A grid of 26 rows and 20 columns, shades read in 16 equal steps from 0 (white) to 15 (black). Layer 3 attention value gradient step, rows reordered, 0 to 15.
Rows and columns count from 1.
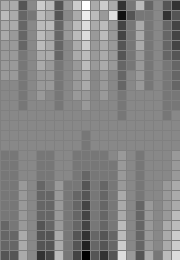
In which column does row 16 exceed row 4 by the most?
10
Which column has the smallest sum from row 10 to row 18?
20
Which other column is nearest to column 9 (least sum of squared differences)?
6
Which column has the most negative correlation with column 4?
13
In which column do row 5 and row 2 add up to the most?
14
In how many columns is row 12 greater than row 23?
6
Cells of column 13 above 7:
10
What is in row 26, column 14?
2
